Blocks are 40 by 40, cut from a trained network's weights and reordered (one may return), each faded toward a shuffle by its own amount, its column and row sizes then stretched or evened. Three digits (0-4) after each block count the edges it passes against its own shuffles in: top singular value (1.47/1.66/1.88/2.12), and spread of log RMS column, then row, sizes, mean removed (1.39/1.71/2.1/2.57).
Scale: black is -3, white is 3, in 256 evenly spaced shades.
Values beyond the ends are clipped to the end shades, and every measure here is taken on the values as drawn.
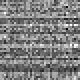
4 1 1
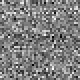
0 1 2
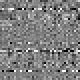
3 0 4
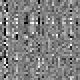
4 4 1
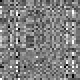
3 3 1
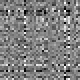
4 4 2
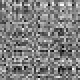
4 1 3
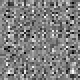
4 4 1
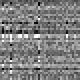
4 3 2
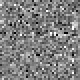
0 1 2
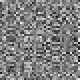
4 0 1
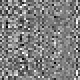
4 4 0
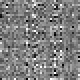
0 4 1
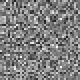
3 0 0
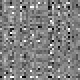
3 4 1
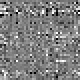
1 3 4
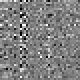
3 3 3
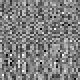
4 0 2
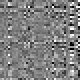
3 4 2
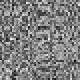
3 1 1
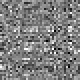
3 3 3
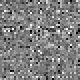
0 2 2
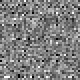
0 0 3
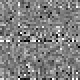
3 2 2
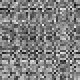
4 0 3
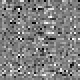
1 2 3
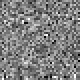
1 0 0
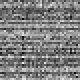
4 1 0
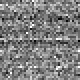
1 1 1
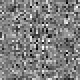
2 4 0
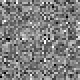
2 2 0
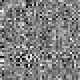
3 2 3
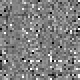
1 3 1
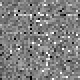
0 1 1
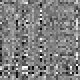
2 4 3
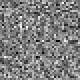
1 1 1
